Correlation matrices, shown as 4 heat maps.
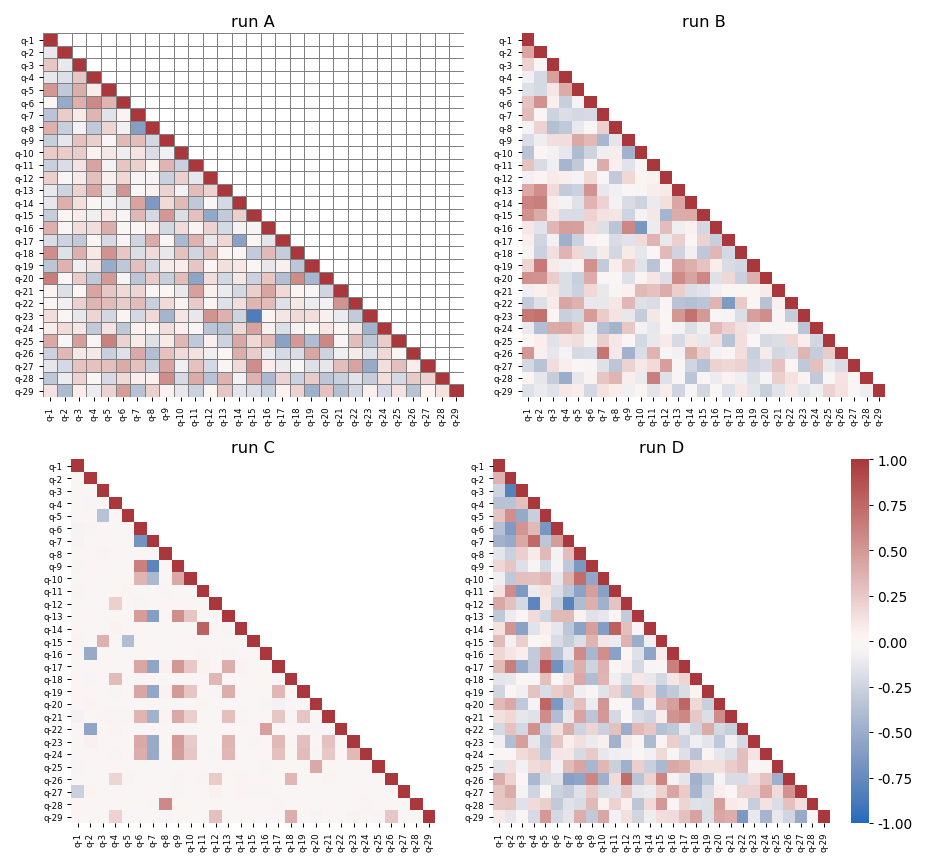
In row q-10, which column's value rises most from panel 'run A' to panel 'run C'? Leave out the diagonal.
q-17
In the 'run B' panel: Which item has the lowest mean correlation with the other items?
q-10
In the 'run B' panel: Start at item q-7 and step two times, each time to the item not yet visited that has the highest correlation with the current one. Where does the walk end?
q-1
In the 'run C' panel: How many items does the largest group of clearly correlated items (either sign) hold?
10
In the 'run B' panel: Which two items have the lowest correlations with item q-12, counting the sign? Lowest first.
q-15, q-8
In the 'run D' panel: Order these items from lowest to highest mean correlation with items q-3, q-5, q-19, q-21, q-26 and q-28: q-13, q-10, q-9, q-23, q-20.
q-13, q-23, q-9, q-10, q-20
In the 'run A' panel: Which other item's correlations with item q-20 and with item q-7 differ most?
q-1
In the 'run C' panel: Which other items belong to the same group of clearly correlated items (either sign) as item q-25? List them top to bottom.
q-20
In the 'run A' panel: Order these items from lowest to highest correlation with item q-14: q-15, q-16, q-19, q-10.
q-16, q-19, q-15, q-10
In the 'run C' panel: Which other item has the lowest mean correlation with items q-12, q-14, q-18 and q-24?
q-7
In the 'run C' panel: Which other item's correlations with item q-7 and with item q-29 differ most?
q-9
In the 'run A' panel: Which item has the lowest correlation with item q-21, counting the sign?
q-29
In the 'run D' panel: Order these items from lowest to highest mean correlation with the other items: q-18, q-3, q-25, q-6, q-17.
q-6, q-3, q-18, q-25, q-17
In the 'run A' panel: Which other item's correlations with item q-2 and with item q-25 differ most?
q-5
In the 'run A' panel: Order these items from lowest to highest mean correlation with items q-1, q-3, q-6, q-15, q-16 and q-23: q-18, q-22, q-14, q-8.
q-14, q-8, q-22, q-18
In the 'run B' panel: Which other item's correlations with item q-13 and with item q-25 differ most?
q-20
